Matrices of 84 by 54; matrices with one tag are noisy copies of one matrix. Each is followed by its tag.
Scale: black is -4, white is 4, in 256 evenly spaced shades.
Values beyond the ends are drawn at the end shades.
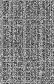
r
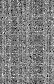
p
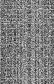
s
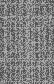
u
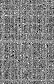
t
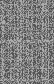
t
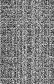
s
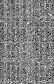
u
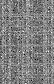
p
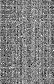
s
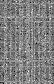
u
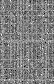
t
